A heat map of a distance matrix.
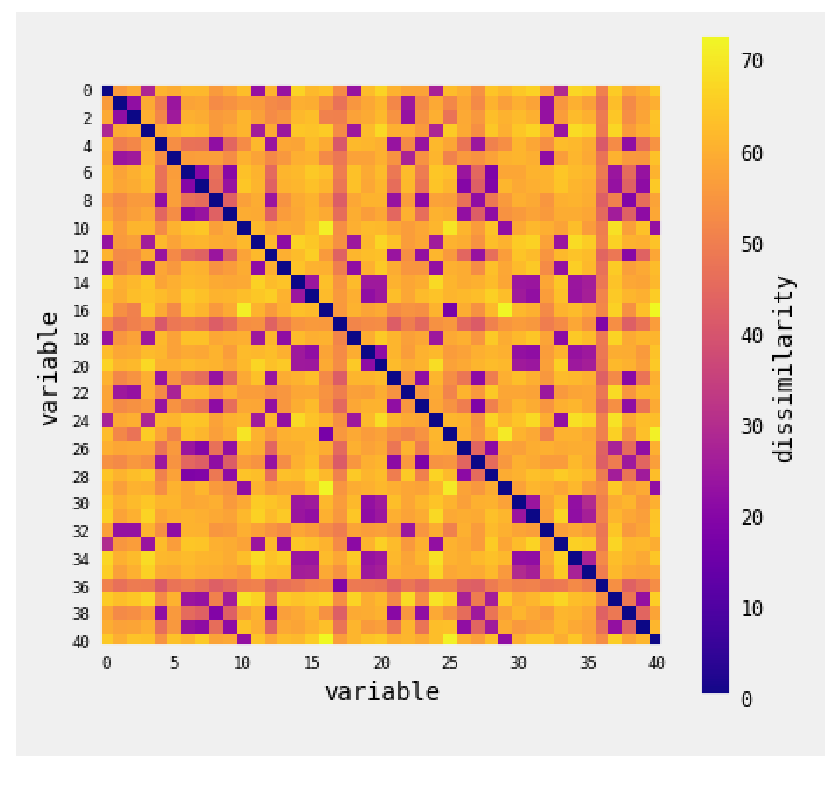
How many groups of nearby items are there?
8
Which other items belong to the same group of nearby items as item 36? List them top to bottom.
17
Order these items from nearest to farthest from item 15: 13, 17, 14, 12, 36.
14, 36, 17, 13, 12
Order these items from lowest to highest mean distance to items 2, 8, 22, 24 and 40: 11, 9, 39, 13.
13, 11, 9, 39
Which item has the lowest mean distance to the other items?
36
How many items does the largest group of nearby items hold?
8
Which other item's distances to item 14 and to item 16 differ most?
25
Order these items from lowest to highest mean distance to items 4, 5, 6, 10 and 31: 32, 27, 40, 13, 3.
27, 32, 40, 13, 3
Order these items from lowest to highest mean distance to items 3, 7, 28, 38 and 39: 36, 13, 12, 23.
12, 23, 36, 13
